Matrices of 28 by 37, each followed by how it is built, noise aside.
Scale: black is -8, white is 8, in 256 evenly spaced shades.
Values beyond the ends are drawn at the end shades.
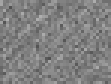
Hankel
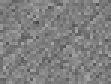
Hankel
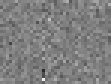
uneven columns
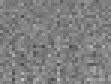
low rank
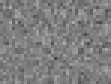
low rank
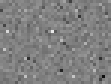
sparse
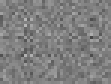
low rank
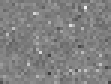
sparse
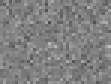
low rank
